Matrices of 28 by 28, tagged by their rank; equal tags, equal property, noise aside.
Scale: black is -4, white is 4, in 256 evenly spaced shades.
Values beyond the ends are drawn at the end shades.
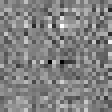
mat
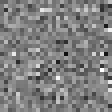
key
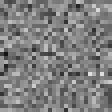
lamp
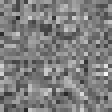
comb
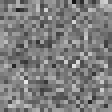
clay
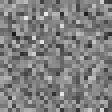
clay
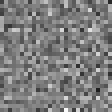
comb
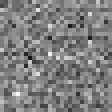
clay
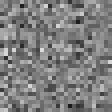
comb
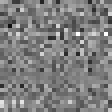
lamp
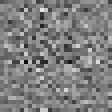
mat
